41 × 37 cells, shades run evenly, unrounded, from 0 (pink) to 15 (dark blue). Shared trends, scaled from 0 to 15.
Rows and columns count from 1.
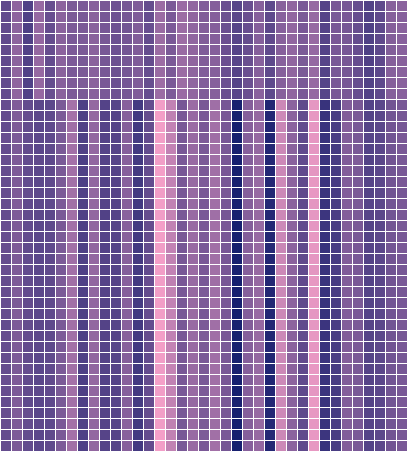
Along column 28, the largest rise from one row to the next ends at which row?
10
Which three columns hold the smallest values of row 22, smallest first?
15, 29, 26
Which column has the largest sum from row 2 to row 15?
22
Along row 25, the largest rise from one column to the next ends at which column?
30
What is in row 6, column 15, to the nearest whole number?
6
